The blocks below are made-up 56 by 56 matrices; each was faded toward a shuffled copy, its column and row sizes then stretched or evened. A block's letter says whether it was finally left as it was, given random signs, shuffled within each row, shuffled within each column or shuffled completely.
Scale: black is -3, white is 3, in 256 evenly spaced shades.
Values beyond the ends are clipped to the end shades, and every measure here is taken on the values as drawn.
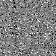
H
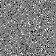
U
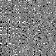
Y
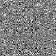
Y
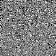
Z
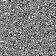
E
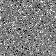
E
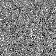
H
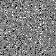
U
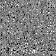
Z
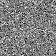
E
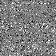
H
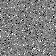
E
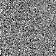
U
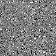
Z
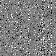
U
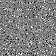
H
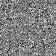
E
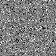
H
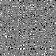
Y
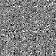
Y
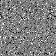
H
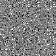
Y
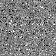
H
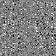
Y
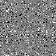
Z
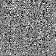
U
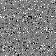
H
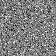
E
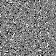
U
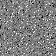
E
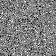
E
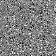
U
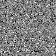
H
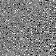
Y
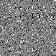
Z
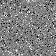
E
